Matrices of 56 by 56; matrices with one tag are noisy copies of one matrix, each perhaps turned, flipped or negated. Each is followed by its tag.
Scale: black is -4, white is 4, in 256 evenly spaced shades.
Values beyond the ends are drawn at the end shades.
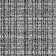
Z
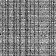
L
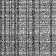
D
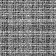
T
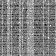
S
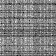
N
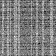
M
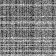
D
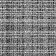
T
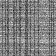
L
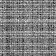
T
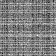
T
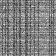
L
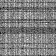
S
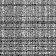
D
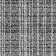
N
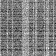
S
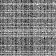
N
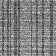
M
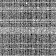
S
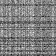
D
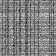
L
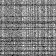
D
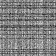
L
